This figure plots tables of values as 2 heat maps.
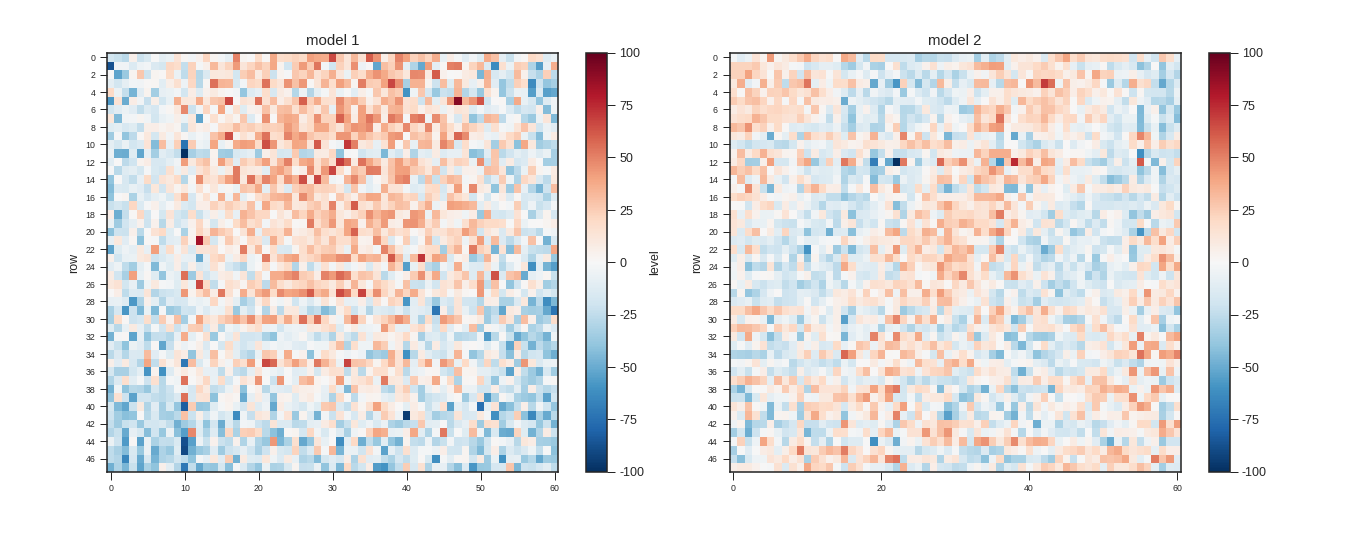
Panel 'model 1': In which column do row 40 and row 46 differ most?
50
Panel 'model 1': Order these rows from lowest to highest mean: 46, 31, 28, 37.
46, 28, 31, 37
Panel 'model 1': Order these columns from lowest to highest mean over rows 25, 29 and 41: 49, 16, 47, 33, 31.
49, 33, 16, 47, 31
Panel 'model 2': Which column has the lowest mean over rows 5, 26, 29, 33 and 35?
15
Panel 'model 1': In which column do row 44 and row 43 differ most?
11
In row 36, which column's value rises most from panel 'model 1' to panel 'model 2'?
54
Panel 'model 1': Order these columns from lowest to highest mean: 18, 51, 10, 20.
10, 51, 18, 20
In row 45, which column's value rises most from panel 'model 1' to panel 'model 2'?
10
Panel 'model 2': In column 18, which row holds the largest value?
39
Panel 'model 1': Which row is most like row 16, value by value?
6
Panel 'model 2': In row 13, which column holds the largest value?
35
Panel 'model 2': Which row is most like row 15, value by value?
41
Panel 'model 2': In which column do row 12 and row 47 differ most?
38
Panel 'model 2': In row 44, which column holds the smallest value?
19
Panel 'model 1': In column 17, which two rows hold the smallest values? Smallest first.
41, 46
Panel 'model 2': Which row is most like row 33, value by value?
36
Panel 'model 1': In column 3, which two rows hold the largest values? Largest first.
25, 17
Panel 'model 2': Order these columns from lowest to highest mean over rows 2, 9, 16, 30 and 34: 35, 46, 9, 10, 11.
9, 46, 11, 35, 10
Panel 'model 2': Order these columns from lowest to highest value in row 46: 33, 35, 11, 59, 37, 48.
37, 33, 35, 48, 11, 59
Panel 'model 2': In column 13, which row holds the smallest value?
20
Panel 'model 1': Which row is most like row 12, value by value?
27
